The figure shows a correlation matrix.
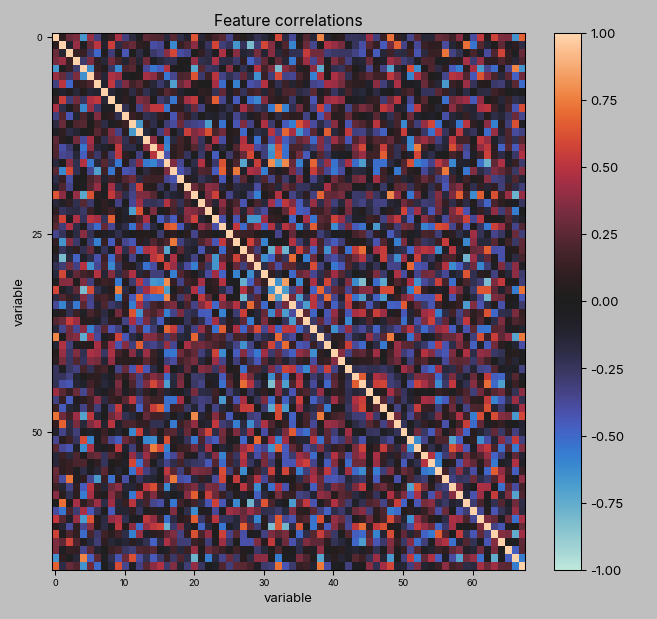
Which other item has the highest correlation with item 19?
12
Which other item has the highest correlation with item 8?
23
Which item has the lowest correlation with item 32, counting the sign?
4
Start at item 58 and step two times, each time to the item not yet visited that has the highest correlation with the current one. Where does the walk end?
48
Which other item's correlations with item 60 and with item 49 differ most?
1
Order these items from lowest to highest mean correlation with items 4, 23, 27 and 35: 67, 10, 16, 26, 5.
16, 26, 67, 10, 5
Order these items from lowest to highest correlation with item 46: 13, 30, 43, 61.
61, 13, 30, 43
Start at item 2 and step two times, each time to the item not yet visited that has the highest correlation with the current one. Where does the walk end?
17
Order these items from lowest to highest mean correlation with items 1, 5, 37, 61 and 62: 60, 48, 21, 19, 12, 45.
60, 21, 12, 19, 45, 48
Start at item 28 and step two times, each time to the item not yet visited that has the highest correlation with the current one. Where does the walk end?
50
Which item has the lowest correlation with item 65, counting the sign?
66
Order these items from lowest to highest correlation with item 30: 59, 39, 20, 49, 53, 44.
44, 20, 39, 53, 49, 59
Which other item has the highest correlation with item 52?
14
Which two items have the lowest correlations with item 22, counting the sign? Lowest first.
11, 66
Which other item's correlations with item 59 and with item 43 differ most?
28
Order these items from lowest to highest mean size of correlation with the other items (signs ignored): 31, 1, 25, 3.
25, 3, 1, 31
